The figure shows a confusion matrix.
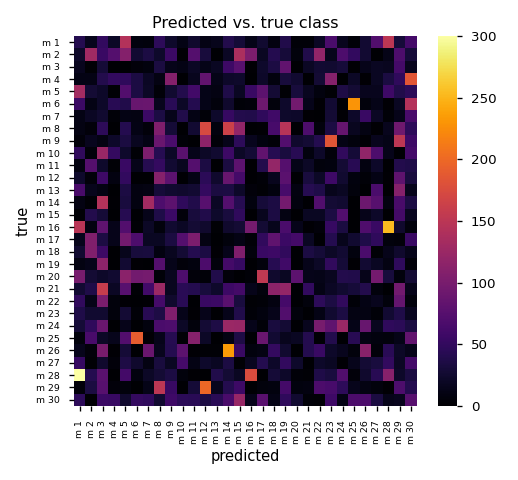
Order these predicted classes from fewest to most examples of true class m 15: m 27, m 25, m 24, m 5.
m 25, m 27, m 5, m 24
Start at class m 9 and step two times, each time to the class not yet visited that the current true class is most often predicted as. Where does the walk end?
m 19
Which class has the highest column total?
m 3
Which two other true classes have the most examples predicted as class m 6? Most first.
m 25, m 20
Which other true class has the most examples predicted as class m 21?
m 8
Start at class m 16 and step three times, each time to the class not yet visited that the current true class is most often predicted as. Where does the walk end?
m 5
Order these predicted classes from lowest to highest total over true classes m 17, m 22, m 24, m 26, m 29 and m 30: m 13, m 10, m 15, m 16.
m 16, m 13, m 10, m 15
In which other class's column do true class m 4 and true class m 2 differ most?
m 30
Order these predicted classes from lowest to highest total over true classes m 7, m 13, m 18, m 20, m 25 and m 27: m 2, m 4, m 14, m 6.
m 4, m 14, m 2, m 6
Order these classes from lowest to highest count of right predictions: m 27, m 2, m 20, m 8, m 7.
m 27, m 7, m 20, m 8, m 2
